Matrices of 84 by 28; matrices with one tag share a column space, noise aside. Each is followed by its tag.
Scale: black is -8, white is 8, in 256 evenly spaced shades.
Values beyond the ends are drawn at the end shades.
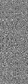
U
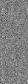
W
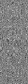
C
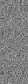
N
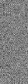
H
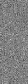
H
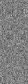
C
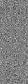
W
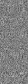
N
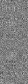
N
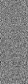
W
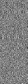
C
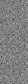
U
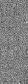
H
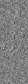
C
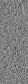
H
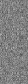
C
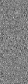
C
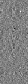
C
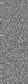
U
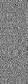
H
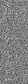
W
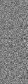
U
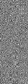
W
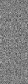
U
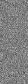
N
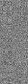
W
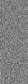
U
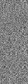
H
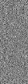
W
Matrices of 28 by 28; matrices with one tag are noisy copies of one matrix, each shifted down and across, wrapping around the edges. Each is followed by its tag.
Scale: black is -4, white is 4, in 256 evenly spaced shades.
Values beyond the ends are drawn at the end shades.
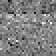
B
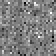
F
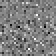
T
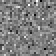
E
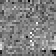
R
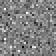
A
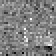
R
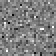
E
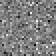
A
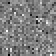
F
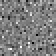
E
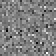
T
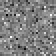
A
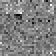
R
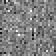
F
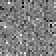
F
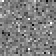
A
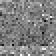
B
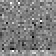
B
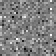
A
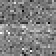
B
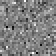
E
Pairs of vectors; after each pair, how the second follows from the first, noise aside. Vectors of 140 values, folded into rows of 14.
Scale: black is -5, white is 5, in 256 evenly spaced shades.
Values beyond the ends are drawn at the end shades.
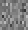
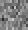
shuffled.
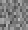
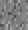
partly zeroed.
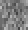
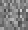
shuffled.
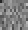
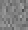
wrapped around, shrunk.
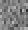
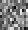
negated, scaled up.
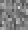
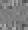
reversed, negated, partly zeroed.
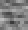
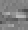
reversed, negated, partly zeroed.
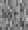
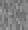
reversed, shrunk.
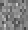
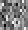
negated, scaled up.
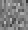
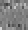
reversed, negated, partly zeroed.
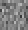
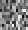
wrapped around, negated, scaled up.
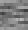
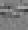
partly zeroed.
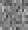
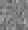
reversed, shrunk.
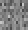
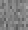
reversed, shrunk.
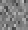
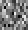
wrapped around, negated, scaled up.
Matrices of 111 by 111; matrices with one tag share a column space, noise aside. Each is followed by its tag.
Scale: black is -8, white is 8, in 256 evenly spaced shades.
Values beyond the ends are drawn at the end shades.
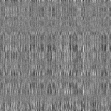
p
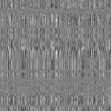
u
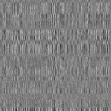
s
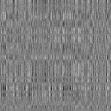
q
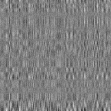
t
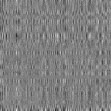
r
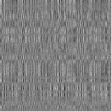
q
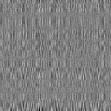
t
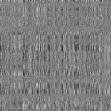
p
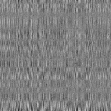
t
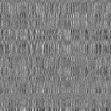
s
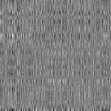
r
